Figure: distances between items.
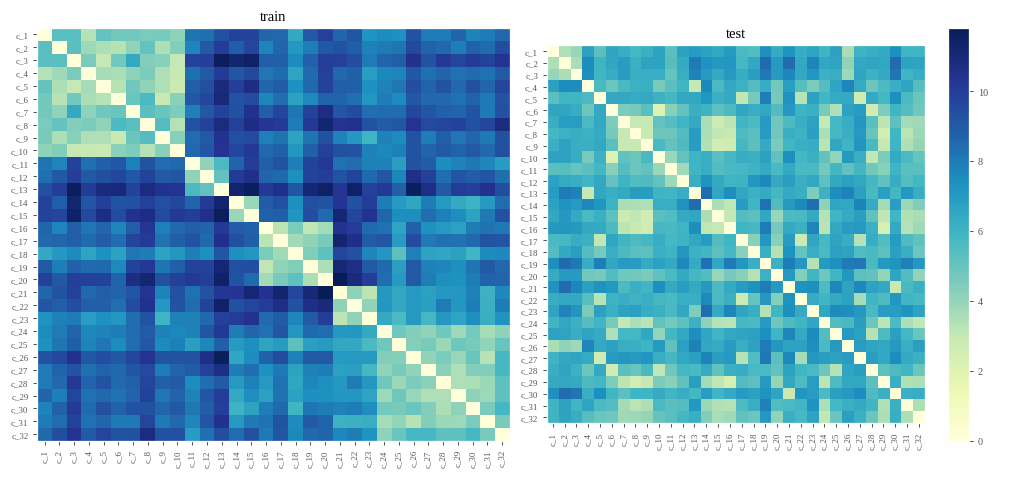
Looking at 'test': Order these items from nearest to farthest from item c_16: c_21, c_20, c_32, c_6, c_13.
c_32, c_20, c_6, c_21, c_13
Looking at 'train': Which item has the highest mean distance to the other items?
c_13
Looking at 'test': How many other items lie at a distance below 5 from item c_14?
9
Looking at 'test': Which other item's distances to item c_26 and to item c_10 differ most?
c_6
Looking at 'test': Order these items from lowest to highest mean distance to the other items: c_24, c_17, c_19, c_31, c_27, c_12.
c_24, c_31, c_17, c_12, c_27, c_19
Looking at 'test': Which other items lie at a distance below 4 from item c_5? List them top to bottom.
c_17, c_22, c_27
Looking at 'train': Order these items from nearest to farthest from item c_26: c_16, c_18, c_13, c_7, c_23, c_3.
c_23, c_18, c_16, c_7, c_3, c_13
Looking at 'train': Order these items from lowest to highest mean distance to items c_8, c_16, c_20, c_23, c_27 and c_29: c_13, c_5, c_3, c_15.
c_5, c_3, c_15, c_13
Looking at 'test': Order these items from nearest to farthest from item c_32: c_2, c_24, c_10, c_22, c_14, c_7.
c_24, c_7, c_14, c_10, c_22, c_2
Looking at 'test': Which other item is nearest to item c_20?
c_18
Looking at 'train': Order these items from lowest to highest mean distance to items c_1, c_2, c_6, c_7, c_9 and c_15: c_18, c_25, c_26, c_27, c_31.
c_18, c_25, c_31, c_27, c_26
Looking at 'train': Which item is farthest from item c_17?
c_21
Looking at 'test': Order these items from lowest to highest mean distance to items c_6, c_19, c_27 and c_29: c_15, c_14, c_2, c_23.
c_15, c_23, c_14, c_2
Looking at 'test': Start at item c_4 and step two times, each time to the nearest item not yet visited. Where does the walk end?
c_23
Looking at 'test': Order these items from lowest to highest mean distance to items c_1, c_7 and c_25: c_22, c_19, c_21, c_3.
c_3, c_22, c_21, c_19
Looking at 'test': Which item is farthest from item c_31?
c_19
